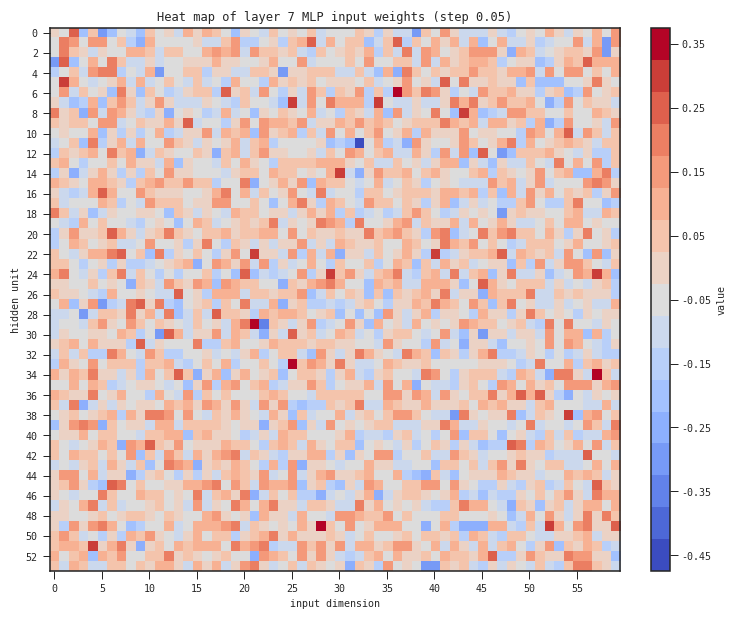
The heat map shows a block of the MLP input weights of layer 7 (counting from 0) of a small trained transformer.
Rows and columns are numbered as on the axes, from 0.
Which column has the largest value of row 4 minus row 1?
37
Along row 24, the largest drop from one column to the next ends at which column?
21
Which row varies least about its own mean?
50
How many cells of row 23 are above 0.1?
6
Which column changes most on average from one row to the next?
9
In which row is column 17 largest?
28
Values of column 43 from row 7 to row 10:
0.1 0.3 0.05 0.15
